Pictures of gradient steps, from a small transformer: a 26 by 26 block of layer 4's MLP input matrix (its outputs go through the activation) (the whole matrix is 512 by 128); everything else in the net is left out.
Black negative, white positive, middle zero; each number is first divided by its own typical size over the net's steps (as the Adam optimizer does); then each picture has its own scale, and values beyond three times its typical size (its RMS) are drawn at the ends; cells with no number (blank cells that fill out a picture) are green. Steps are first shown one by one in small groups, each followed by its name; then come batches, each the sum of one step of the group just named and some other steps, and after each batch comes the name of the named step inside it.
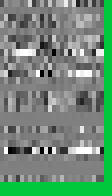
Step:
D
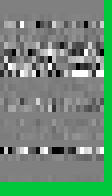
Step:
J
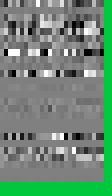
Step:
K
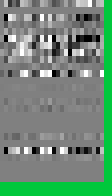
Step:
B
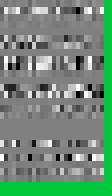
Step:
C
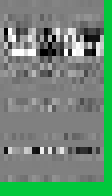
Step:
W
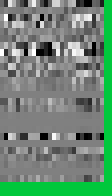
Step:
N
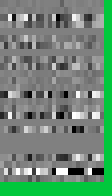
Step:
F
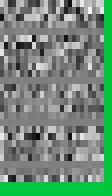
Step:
C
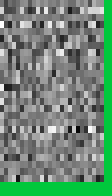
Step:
C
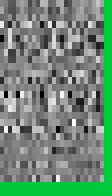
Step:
J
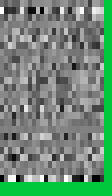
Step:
J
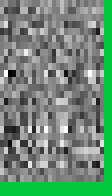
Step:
D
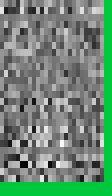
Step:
W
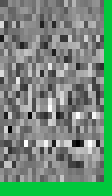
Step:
D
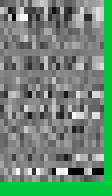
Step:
F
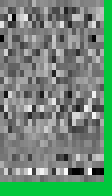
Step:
F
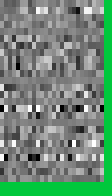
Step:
C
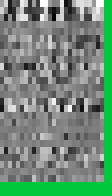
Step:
B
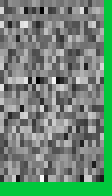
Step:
J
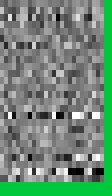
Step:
F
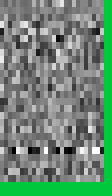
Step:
N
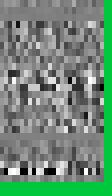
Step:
J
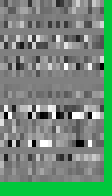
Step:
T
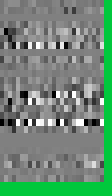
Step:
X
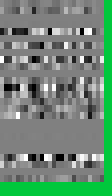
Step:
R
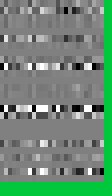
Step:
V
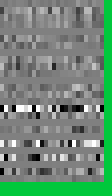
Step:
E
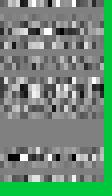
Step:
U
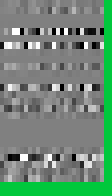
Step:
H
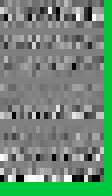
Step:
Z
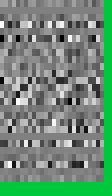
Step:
U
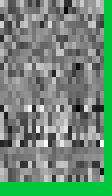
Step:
V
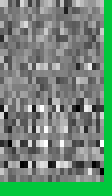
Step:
V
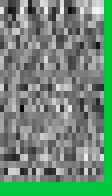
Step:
H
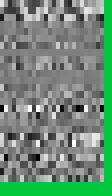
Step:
E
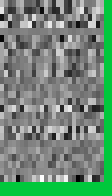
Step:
Z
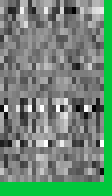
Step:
V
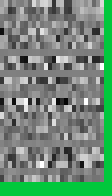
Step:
U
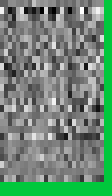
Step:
X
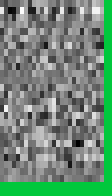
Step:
T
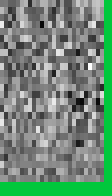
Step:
T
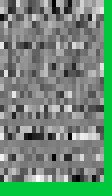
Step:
Z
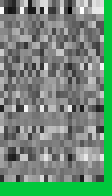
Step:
H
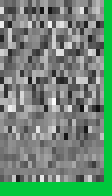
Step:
R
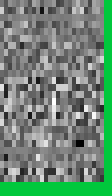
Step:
T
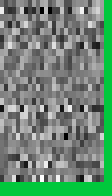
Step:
H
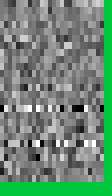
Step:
E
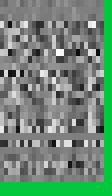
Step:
H
